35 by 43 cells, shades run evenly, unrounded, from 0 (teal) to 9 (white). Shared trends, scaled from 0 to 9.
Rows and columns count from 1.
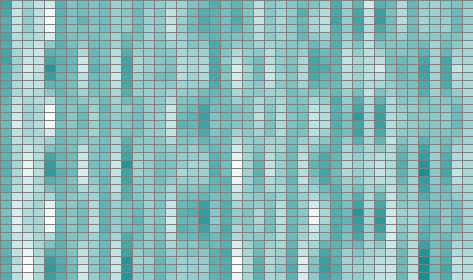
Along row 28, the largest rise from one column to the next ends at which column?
36
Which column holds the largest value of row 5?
5
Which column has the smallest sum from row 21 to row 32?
39
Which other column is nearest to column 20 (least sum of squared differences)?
1
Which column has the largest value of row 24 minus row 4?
22
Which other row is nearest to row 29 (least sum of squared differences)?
26
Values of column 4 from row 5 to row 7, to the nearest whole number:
6 7 7
